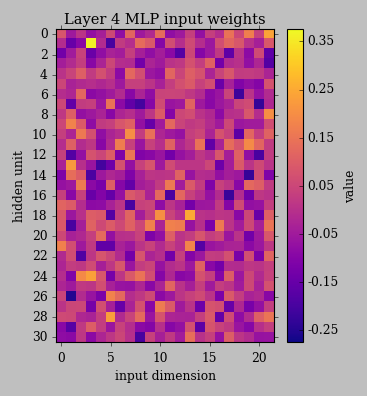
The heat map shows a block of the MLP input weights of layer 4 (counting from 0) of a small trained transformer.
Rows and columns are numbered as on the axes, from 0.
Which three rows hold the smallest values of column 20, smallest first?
7, 12, 18
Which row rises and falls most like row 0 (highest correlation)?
8
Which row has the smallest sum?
2
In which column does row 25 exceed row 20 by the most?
19
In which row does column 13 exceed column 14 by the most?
21
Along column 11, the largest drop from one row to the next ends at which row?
16
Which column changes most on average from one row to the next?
5
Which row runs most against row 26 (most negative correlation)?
27
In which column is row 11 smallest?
15
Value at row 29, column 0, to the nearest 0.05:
-0.1
